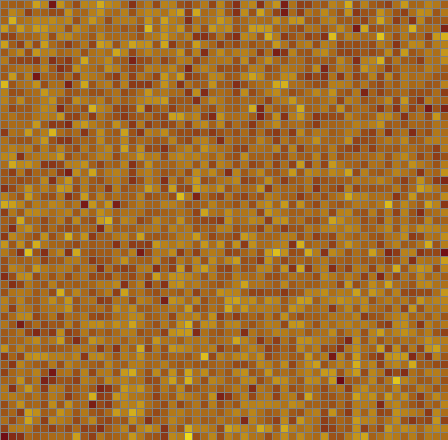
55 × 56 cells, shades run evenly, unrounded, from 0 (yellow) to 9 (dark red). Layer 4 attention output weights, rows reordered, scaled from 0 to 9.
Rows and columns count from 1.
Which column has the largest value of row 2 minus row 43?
30
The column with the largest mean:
9
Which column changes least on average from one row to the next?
47
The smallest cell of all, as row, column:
55, 24
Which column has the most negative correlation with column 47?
6
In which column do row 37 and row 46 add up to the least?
45
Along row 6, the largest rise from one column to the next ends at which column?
22
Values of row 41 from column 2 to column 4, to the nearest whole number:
6 8 6
